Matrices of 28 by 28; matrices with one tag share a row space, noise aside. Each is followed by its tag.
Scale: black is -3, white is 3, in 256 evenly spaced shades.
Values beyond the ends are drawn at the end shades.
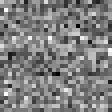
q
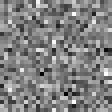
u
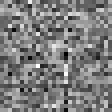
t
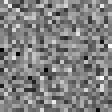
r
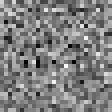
u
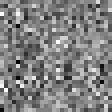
r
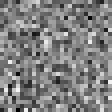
r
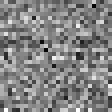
q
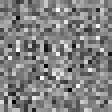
r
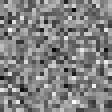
u
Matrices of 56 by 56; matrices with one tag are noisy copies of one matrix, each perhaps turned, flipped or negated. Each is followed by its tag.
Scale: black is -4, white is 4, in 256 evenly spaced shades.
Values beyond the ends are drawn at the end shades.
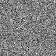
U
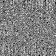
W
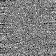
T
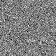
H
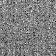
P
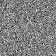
U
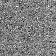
P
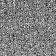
P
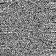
T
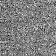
P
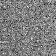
P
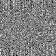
W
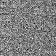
P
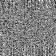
W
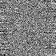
T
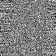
W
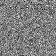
U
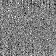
T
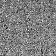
P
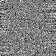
W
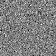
H
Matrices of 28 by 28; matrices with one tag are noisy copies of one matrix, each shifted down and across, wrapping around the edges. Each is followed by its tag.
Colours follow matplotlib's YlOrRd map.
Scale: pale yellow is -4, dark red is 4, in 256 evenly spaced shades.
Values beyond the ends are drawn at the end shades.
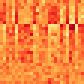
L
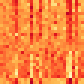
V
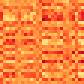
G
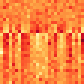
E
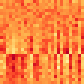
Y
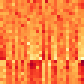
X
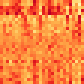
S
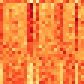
V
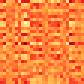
G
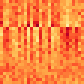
Y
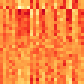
X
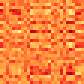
G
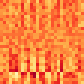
L
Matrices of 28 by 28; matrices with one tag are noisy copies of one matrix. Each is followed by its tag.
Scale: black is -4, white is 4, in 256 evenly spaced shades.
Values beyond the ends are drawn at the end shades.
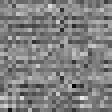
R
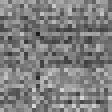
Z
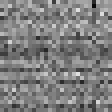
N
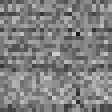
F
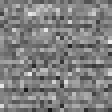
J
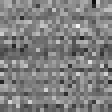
N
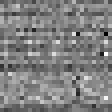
F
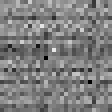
N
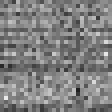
F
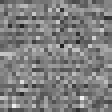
R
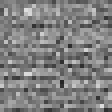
J
